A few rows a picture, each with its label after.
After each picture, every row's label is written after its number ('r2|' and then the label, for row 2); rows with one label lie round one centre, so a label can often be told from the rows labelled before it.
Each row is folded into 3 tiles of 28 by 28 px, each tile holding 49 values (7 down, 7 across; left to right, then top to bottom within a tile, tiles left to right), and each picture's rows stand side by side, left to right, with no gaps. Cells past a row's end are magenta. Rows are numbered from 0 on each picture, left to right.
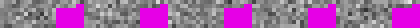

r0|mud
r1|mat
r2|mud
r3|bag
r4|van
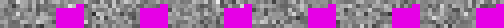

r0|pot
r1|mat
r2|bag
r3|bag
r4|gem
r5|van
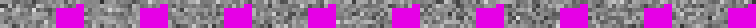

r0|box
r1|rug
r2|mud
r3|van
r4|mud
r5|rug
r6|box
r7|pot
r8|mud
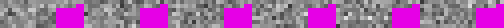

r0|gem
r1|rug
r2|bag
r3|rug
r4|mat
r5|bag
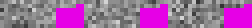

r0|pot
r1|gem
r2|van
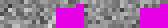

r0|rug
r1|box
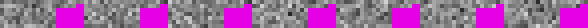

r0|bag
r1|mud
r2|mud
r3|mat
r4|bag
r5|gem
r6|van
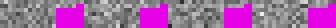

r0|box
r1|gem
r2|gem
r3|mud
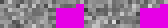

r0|van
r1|bag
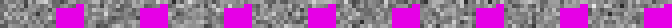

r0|mat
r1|van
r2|gem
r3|van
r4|van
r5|gem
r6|pot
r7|bag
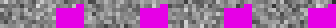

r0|box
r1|pot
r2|box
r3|mud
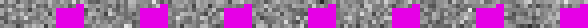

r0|van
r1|bag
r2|mat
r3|gem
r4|mat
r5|pot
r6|pot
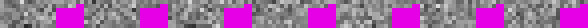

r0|pot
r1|mat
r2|pot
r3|rug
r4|gem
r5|rug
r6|bag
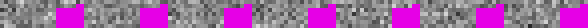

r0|pot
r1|mud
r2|rug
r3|rug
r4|box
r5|mat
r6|pot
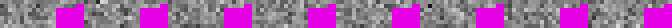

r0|rug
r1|gem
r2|pot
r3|van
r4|pot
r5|pot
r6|rug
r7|gem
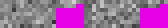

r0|pot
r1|mat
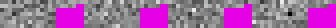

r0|bag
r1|van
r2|box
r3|mat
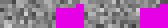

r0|bag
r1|mud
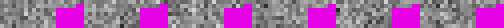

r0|box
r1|mud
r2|rug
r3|pot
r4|bag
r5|van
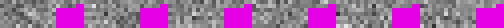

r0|box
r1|bag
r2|box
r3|mat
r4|rug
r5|box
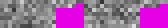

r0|pot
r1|rug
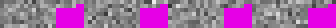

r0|gem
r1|bag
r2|mat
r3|mat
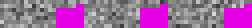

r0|bag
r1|mud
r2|mud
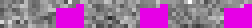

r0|bag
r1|pot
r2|pot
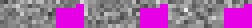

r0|gem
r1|van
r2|gem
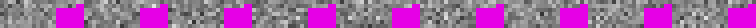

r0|rug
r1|gem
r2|bag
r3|gem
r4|pot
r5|bag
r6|mat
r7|mat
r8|box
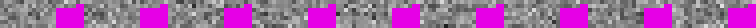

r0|rug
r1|rug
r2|mat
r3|pot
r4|rug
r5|pot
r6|mud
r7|bag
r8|van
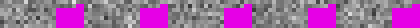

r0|van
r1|pot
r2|box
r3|pot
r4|mat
